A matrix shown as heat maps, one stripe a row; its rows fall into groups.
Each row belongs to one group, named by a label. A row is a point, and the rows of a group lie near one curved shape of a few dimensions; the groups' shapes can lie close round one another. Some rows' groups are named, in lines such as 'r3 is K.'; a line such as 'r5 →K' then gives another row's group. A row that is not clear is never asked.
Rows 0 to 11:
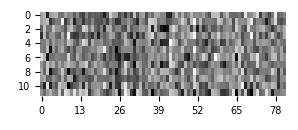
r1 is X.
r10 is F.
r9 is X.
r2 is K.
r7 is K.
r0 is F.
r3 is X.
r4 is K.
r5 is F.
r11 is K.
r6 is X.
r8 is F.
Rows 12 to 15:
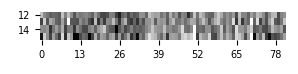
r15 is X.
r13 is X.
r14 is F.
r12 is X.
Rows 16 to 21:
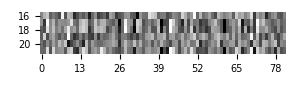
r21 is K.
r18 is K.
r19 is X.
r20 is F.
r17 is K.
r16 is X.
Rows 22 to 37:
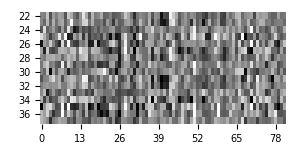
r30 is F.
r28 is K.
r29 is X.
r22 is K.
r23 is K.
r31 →K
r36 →X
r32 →K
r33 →X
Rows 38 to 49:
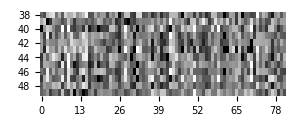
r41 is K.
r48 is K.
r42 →K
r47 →X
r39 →X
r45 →X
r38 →K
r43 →K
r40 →X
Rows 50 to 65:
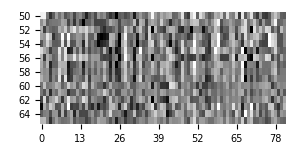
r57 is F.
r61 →F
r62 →K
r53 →X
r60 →K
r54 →X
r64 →F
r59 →F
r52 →K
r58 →F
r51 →F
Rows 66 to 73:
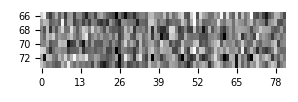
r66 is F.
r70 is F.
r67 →X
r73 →X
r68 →K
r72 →K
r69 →K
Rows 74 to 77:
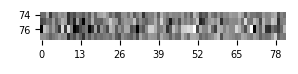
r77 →F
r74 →F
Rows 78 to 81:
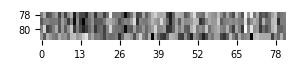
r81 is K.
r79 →F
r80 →F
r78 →F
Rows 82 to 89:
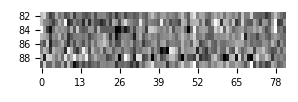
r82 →F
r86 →F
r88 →K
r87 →K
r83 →F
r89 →X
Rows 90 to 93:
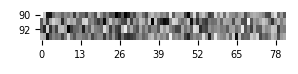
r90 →X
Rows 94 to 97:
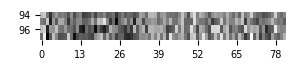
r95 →F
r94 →F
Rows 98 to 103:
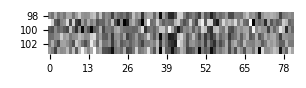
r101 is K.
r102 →K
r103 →K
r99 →F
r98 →K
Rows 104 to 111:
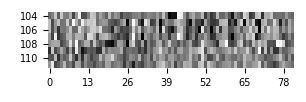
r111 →F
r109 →X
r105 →K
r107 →K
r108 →X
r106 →K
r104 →K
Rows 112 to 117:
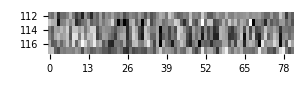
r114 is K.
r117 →X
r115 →K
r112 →F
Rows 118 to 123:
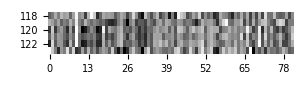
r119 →X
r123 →F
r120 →X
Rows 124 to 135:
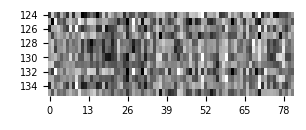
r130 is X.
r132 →K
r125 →K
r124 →X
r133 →X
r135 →K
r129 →F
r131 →F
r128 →F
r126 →X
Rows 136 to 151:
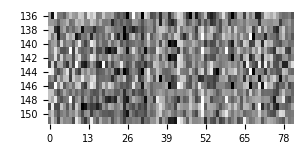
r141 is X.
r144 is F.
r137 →K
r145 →K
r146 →K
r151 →K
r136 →K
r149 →X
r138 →X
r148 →X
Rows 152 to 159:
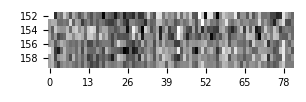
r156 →F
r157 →X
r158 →F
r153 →X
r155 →K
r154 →K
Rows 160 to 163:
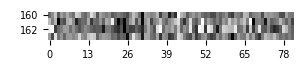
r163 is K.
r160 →K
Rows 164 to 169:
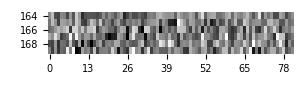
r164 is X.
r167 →X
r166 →K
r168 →F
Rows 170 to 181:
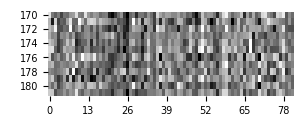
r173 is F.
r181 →X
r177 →X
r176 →K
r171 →K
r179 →F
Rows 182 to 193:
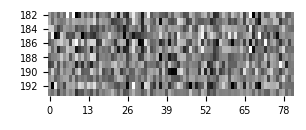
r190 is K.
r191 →F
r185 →X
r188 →K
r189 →F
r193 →F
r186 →K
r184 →F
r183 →K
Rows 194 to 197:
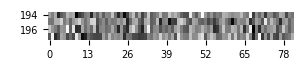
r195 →K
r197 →X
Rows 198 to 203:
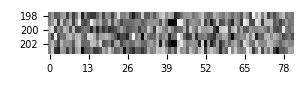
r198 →F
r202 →K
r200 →F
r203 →X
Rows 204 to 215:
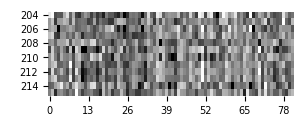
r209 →X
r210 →K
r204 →F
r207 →X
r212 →X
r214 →K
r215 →X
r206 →F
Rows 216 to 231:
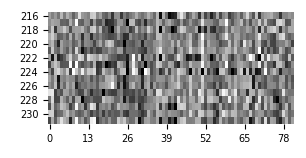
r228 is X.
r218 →K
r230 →F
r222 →K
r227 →F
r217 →X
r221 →X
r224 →K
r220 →F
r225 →F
